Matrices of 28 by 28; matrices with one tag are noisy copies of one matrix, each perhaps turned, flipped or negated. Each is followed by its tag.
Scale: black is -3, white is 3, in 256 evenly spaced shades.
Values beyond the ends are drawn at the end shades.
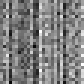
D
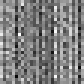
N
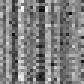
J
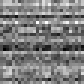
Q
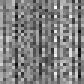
N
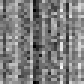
Q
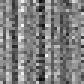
J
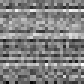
D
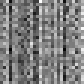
D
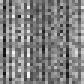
N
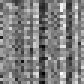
J
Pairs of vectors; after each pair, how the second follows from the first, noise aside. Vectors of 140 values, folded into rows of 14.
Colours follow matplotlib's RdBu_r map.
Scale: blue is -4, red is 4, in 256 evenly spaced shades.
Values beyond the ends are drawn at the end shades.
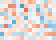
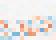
wrapped around, negated, partly zeroed.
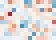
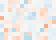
reversed, shrunk.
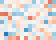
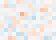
wrapped around, negated, shrunk.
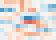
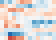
wrapped around.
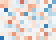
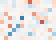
wrapped around, partly zeroed.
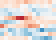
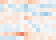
wrapped around, shrunk.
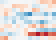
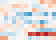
copied.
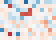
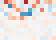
negated, partly zeroed.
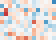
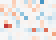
wrapped around, negated, partly zeroed.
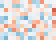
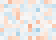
wrapped around, shrunk.
